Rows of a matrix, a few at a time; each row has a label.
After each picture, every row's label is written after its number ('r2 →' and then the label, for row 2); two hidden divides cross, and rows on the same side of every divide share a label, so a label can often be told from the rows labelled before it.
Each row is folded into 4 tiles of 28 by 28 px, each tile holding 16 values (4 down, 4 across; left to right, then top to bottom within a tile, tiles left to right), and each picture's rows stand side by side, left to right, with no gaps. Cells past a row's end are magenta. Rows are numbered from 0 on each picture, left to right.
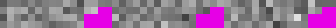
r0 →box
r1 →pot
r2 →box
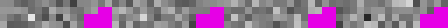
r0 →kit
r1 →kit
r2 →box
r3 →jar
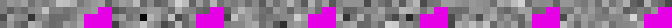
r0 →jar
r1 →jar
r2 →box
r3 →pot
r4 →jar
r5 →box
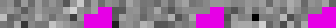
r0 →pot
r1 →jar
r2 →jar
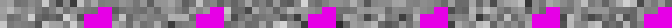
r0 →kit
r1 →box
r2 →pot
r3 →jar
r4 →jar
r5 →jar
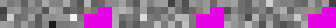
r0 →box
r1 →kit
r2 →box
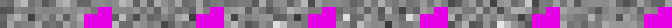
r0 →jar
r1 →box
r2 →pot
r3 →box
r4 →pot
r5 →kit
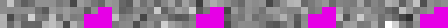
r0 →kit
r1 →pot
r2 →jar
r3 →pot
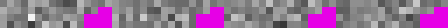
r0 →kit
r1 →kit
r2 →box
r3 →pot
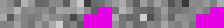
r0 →pot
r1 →kit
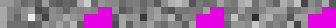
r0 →kit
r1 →jar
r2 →jar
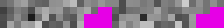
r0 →jar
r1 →jar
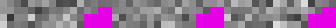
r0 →kit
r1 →pot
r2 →pot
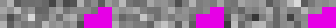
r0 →kit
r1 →kit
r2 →jar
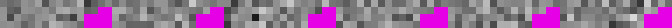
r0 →pot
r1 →kit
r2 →jar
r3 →pot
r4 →pot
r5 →box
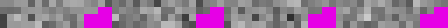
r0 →jar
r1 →pot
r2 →jar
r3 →kit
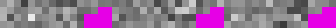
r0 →kit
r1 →pot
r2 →box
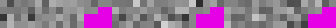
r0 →jar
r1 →pot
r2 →kit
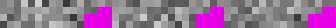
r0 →pot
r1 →kit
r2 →pot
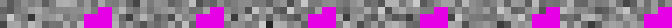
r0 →jar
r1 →kit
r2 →pot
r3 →pot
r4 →box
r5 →kit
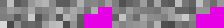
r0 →kit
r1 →box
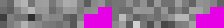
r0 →jar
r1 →box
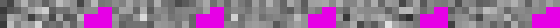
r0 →jar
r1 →kit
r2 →box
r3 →pot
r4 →jar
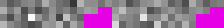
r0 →kit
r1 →kit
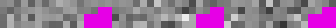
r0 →jar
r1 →box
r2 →box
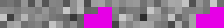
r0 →pot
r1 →jar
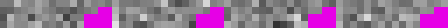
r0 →jar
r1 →kit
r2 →box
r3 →kit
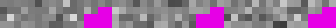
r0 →box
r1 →kit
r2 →box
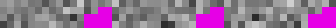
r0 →pot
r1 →box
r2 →jar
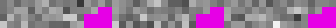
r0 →box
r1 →kit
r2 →pot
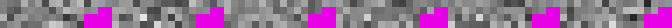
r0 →pot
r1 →kit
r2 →pot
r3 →kit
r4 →kit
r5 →pot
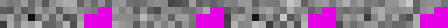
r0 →jar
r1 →kit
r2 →jar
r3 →jar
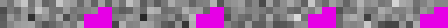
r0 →jar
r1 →jar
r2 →box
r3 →jar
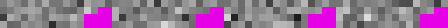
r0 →box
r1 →pot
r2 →pot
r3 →kit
